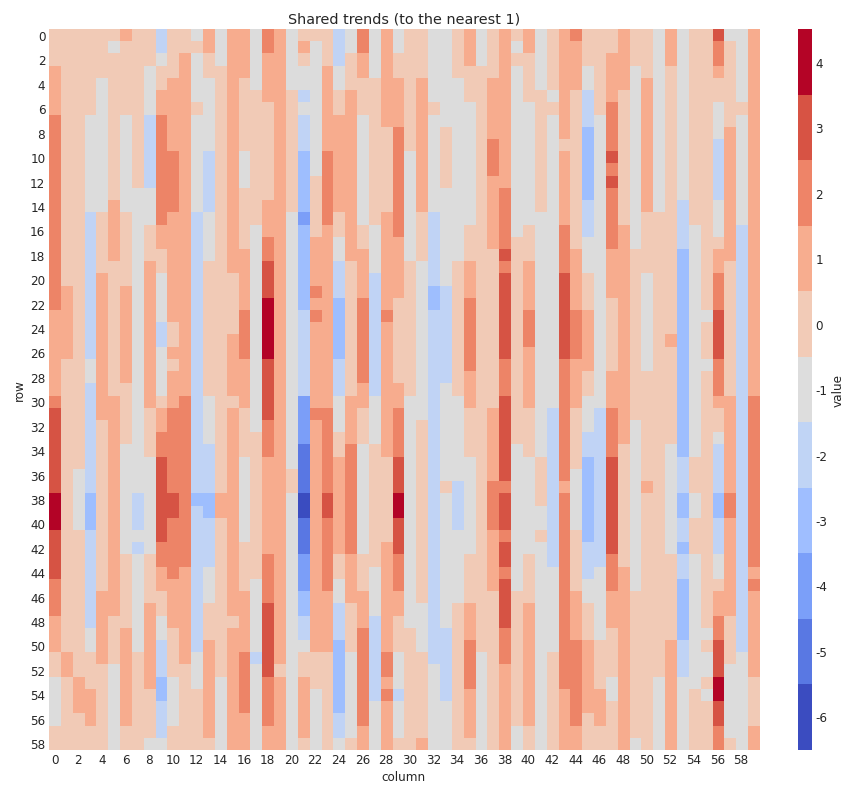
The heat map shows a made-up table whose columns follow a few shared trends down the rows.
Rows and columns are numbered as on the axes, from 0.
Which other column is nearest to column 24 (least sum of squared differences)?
27
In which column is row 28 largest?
18
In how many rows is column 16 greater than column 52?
25
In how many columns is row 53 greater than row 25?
14
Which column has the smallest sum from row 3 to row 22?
21
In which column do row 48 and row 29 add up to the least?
53
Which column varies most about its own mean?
56
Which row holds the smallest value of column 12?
38
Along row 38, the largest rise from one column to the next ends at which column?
22
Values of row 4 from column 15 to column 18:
1 0 -1 1
